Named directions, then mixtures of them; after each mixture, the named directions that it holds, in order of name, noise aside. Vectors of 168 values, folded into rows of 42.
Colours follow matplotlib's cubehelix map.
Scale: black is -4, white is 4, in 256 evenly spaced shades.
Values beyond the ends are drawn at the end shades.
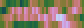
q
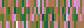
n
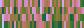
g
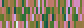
n.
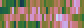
n, q.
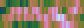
q.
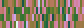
n.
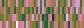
n.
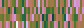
n.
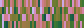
g.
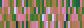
g, n.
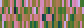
g, n.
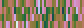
n.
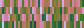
g.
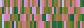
g.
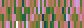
n.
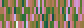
n.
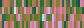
g, n.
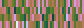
n.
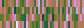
n.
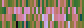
n, q.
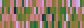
g, n.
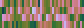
g, q.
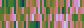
n, q.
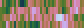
n, q.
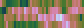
q.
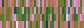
n.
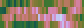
q.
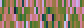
g, n.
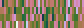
n.
